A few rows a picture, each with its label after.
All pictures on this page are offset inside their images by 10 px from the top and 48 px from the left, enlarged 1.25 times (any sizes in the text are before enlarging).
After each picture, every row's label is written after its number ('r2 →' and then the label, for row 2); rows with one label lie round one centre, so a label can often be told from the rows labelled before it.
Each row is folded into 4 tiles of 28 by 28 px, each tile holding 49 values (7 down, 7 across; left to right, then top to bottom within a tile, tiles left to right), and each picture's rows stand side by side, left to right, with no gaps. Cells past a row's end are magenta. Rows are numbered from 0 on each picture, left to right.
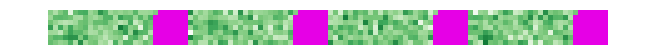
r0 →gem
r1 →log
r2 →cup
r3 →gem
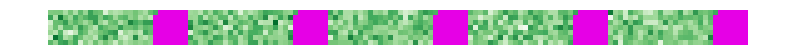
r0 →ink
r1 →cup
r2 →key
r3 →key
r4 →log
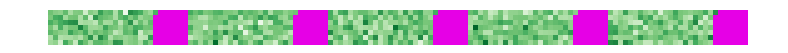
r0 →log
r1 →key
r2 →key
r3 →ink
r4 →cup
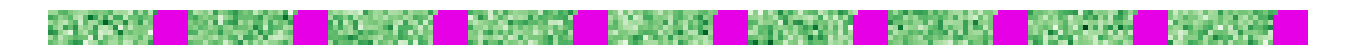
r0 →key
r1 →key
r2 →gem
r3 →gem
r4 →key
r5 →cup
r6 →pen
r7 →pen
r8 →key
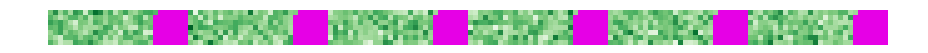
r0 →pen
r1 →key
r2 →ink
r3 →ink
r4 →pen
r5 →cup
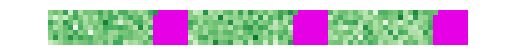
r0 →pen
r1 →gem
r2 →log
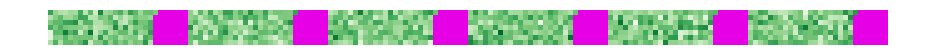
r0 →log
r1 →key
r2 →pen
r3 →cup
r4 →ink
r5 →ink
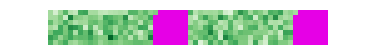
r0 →cup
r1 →log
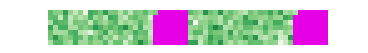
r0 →pen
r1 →cup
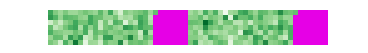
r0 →key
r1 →log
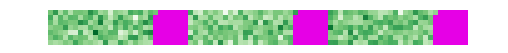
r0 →ink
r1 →log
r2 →cup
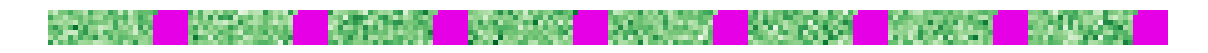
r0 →key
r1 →gem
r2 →log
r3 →key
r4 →log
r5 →ink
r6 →ink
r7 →ink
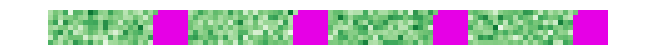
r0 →pen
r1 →pen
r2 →gem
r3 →gem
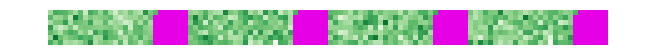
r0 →pen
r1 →gem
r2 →key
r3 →cup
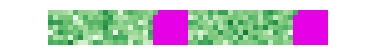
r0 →cup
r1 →cup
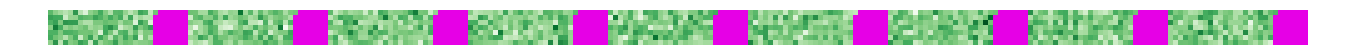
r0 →log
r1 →log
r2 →log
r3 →gem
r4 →key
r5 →cup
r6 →ink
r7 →key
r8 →gem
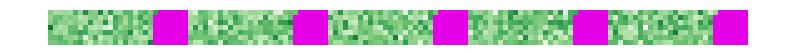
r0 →key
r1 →ink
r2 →ink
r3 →ink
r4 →ink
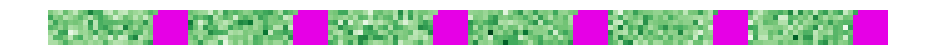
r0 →ink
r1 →gem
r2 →log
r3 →log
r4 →cup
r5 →key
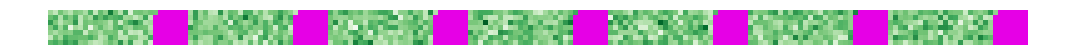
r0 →key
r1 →pen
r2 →pen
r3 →ink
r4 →gem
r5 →key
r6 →pen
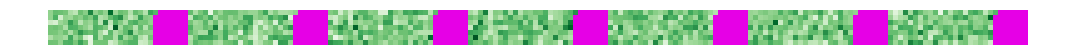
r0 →key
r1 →gem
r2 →cup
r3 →ink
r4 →cup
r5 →key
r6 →cup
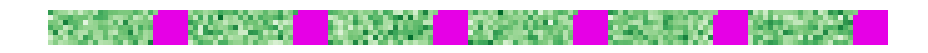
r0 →log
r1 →gem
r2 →key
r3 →cup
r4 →cup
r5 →log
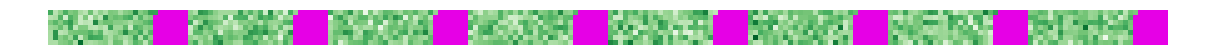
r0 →log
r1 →log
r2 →log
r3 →log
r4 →cup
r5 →pen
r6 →pen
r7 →ink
